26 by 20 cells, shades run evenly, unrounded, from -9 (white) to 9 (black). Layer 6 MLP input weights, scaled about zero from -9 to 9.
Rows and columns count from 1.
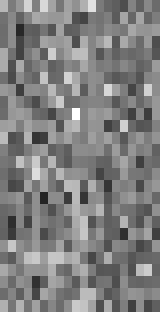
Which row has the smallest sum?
1
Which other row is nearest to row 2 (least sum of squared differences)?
15
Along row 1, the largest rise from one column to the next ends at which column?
13
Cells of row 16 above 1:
6
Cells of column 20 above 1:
12
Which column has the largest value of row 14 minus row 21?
2
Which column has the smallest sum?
10
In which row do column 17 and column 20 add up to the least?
3
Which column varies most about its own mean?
5
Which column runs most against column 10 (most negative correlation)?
17
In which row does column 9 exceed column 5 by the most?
14
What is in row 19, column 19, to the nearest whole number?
-1
